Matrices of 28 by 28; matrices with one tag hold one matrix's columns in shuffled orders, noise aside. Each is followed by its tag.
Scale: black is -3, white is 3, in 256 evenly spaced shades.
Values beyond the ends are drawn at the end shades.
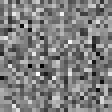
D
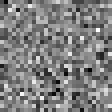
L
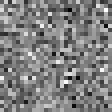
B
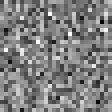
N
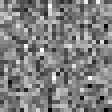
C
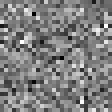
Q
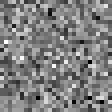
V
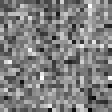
C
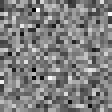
B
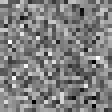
V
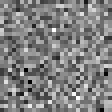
L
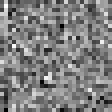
C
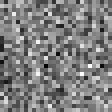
D
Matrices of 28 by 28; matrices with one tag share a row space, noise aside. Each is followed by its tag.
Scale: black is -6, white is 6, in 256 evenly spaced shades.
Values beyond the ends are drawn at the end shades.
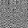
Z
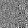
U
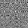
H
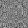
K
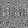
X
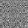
X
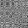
H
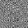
Z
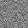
K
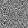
K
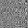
U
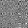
U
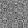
K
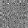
X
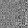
U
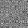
H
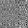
U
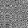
H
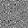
Z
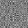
Z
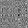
U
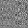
U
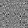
X
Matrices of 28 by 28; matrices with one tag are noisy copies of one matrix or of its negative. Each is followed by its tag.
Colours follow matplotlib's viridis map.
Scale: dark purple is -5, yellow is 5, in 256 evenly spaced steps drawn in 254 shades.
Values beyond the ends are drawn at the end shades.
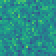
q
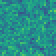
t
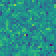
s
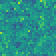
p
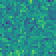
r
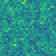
q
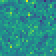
p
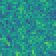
r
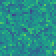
s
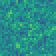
p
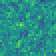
p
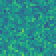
t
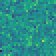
s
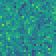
r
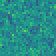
s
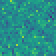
r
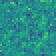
p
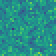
t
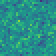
p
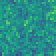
r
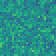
s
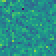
s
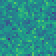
r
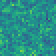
s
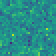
s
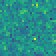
t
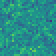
s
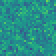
t
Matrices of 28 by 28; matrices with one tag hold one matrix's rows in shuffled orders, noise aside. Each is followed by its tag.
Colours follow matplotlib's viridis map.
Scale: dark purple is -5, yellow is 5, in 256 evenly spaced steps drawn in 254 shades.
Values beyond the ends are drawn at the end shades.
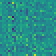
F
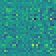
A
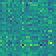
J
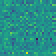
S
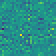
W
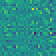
A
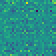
S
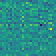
J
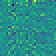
F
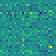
J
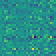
A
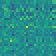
S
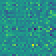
A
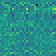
S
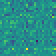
S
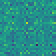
S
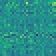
S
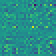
A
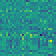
J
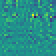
A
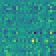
A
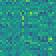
J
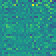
A
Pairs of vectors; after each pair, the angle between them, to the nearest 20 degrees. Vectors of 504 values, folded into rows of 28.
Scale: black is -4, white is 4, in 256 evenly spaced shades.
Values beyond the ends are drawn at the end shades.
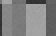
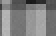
40 degrees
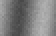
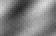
40 degrees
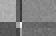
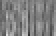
100 degrees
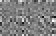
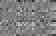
120 degrees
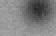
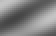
80 degrees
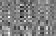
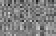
60 degrees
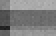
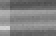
160 degrees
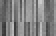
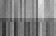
40 degrees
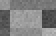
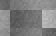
160 degrees
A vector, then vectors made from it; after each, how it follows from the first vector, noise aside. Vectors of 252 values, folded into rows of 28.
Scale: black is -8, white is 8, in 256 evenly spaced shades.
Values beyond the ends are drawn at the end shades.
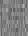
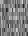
negated, scaled up.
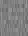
negated, shrunk.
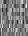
negated, scaled up.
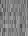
reversed, negated.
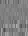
reversed, negated, partly zeroed.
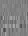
reversed, negated, partly zeroed.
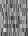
reversed, scaled up.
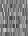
reversed, scaled up.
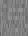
negated, shrunk.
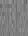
wrapped around, shrunk.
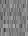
reversed, negated.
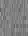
wrapped around, shrunk.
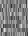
reversed, scaled up.
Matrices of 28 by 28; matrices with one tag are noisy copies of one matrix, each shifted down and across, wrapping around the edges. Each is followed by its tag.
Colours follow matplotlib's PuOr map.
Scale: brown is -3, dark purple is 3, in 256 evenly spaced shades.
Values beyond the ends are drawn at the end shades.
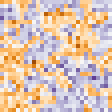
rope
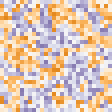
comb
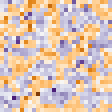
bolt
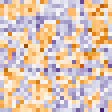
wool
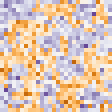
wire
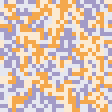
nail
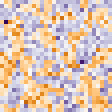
nail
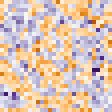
comb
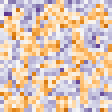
bolt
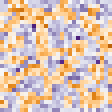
bolt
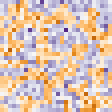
bolt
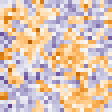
rope
